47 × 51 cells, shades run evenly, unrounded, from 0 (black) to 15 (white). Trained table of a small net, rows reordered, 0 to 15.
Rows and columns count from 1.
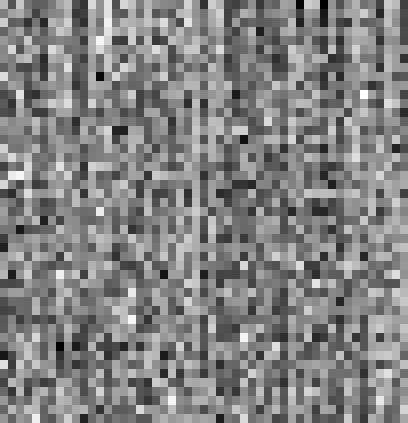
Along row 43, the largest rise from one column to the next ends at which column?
20
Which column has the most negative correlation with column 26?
50
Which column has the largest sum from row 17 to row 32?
25
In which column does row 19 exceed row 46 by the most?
13
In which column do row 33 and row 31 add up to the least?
26
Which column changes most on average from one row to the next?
1
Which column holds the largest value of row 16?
37
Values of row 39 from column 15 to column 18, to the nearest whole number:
4 2 8 3
